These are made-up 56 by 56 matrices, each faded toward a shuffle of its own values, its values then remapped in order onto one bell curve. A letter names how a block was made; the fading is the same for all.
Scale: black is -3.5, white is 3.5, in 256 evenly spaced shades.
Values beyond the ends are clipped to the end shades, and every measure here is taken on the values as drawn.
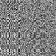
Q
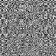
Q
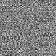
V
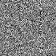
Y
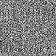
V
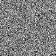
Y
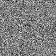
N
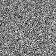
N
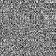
V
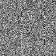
Y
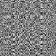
Q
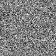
N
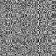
Q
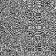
V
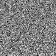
N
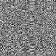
V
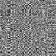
Q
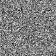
N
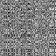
Q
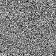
N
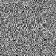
V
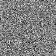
N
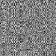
Q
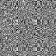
Q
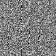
Y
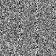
Y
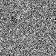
N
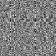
Q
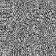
V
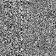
Y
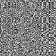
Q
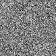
N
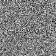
N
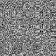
V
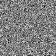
N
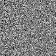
Y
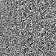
Y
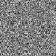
V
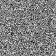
N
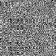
V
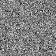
N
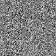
Y
